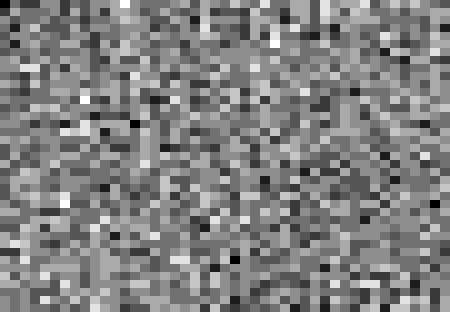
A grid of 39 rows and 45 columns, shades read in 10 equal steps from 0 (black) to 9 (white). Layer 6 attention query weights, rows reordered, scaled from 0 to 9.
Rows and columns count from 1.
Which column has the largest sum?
15
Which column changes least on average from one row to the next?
36
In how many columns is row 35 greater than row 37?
21
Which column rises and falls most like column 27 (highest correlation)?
31
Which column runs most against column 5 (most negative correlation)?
29
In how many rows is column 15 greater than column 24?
22
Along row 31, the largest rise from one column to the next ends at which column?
32
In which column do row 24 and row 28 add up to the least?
37
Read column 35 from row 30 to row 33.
7 6 6 4
